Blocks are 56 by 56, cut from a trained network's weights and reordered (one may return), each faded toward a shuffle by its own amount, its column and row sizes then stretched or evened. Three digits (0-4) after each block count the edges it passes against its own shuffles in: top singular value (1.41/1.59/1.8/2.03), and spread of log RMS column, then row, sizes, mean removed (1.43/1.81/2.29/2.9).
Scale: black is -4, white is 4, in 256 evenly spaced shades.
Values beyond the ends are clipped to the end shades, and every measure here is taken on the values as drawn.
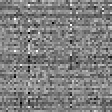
4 3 0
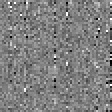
2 3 0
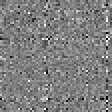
2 2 2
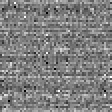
3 2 1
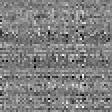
3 3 3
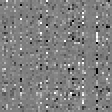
1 4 1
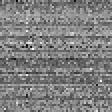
4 0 2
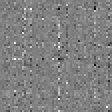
1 3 1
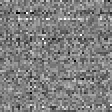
0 2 3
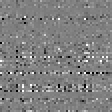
3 1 4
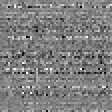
2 1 4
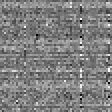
4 3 0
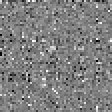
1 2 1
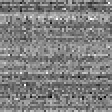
4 0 3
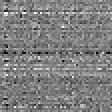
4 2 3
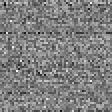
0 0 3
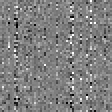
0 4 0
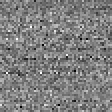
0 0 3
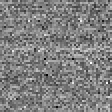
0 0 1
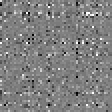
2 3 3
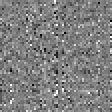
3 3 0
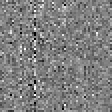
2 3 0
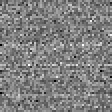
0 1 2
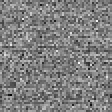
0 1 0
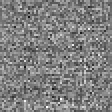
0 2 0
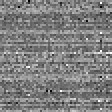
4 1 1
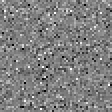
1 0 0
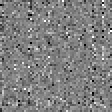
0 2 0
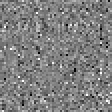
2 2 0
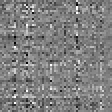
2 4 2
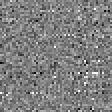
1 1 2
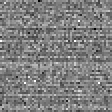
3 1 0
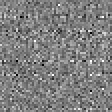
2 0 2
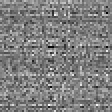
3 3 2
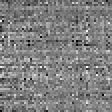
2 3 3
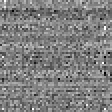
2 1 2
